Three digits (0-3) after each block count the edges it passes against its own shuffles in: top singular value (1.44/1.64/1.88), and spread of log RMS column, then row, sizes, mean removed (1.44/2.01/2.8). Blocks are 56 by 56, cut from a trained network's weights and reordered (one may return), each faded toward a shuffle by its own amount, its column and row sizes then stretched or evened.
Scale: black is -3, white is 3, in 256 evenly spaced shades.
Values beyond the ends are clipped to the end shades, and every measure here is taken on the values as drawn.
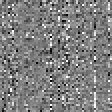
0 3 0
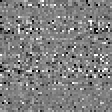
2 1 3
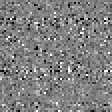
1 1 2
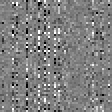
3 3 1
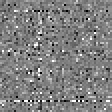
1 1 2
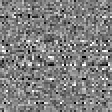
3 1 2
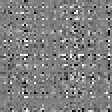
2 3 3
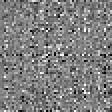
0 2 2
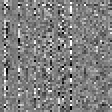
3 3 0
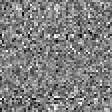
3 1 1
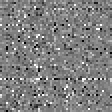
1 1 2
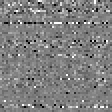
1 0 3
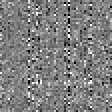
2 3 0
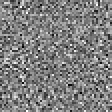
3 1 0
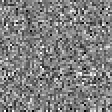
2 1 1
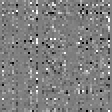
2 3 2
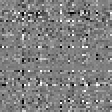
0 2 3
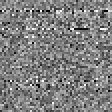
2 0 2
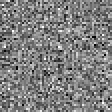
3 1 0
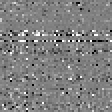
2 1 3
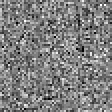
0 1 0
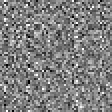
3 2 0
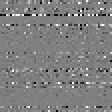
3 1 3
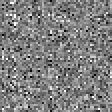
0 2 1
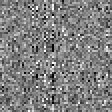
2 2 1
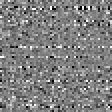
0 1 3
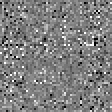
0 2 1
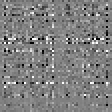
1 2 3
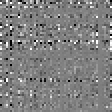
0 3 3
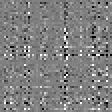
1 3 3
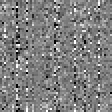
2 3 0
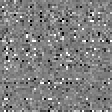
0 1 2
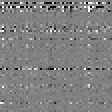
2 1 3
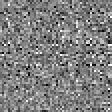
3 1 1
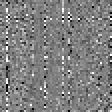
2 3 0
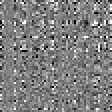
3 3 2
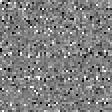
0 0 2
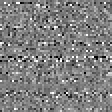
0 0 3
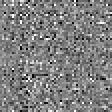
2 2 2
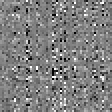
0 3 2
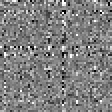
3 2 2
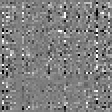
2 3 2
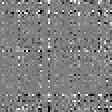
1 3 3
